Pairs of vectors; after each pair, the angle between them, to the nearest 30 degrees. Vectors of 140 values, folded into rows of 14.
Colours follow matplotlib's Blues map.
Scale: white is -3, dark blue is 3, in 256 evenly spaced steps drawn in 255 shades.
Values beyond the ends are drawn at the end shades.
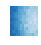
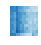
30 degrees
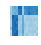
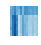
30 degrees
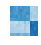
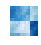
30 degrees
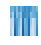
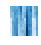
60 degrees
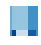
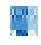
150 degrees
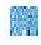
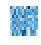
150 degrees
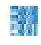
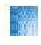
120 degrees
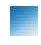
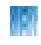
30 degrees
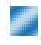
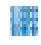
90 degrees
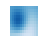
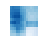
30 degrees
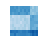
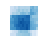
150 degrees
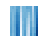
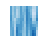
90 degrees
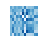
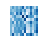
150 degrees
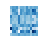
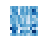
30 degrees
